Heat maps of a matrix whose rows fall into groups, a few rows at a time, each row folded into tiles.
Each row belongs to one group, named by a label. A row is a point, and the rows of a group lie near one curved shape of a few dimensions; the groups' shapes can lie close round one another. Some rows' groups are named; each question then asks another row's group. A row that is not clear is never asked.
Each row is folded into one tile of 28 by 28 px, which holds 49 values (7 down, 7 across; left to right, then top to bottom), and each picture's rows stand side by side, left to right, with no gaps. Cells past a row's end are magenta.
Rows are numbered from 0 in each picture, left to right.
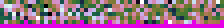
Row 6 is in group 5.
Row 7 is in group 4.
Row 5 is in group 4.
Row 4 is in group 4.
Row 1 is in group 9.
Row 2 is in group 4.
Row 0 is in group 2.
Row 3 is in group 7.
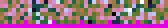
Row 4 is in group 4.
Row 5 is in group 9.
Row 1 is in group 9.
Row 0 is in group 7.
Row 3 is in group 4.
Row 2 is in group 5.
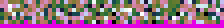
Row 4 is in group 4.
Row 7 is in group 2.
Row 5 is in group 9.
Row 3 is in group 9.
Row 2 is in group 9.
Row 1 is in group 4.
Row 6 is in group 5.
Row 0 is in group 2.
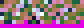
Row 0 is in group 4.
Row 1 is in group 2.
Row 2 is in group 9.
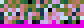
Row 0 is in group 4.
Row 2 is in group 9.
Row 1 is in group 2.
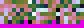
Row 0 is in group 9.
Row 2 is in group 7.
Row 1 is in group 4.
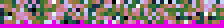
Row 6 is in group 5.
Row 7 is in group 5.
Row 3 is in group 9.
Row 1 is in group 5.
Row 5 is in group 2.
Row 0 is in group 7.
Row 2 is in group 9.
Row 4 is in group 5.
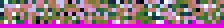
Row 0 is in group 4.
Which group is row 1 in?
9
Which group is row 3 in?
4
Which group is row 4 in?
4
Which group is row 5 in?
5
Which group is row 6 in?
9
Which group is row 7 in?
2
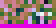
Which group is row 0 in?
4
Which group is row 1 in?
9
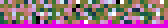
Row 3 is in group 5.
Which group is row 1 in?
9
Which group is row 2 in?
4
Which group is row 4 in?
9
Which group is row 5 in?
4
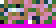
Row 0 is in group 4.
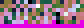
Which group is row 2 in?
5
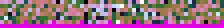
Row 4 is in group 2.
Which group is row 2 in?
5
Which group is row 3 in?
5
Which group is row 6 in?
4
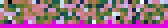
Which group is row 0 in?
9
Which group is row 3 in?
9
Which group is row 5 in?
4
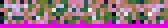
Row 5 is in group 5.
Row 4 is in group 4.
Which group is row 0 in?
5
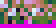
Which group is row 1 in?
9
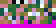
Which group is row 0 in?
2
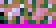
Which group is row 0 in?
5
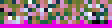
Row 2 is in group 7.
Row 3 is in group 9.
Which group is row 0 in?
7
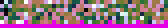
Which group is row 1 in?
4
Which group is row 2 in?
9
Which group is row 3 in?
2
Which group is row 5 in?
4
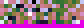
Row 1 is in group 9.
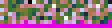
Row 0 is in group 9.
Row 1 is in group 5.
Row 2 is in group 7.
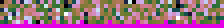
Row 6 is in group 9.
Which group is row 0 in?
2
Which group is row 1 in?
9
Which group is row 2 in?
9
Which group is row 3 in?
5
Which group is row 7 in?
5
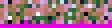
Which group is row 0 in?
9
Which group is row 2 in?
4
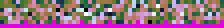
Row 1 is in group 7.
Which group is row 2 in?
7
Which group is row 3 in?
7
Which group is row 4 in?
4
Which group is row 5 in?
9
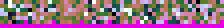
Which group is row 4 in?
4
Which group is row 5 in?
5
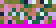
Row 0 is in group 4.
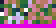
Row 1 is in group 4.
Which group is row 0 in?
7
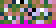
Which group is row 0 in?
2
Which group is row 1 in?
4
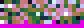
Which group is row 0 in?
2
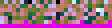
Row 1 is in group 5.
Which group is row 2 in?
5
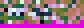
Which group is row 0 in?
4
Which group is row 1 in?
9
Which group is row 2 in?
7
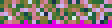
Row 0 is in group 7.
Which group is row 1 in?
4
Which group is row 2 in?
2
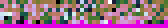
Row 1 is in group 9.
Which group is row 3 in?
5
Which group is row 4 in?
7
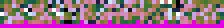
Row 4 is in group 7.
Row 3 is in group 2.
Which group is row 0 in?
7
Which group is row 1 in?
7
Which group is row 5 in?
4
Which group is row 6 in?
9
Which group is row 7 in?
7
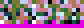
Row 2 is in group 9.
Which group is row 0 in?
5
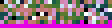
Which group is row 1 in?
5
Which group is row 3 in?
7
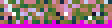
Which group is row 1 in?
9
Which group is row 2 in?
5
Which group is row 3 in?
5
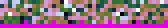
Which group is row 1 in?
7
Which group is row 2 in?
9
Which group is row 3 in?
9
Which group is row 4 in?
7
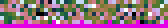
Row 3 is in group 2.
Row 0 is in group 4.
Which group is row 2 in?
5
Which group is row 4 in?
4
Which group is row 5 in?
5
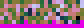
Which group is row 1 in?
2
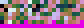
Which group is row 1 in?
9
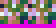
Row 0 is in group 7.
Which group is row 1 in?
7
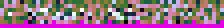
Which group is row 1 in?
4
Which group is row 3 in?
7
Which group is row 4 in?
9
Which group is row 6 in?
9
